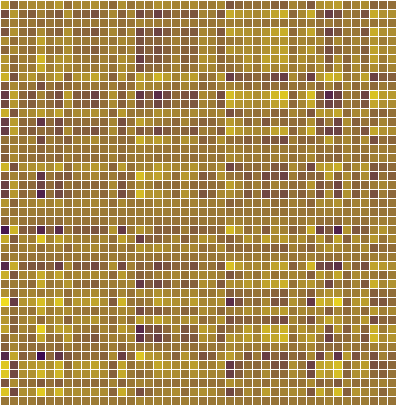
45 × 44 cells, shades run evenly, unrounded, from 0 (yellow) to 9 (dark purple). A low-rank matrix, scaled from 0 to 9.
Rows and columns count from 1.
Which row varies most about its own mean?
11
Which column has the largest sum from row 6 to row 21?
1
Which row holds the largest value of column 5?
40
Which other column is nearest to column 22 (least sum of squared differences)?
41
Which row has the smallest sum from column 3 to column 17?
34
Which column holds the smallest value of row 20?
16
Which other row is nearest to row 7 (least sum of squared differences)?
35
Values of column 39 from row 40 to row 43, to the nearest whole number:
3 5 5 4
